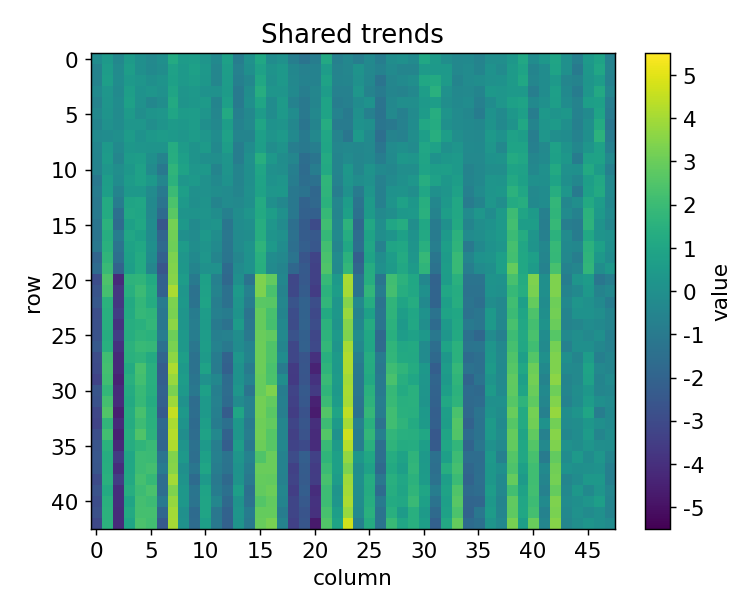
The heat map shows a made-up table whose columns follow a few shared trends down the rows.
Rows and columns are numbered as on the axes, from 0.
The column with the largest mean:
7
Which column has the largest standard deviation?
23
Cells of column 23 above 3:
23
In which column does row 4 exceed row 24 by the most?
2
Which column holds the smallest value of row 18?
20
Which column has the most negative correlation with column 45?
24
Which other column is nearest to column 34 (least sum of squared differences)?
35
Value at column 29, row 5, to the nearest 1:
0
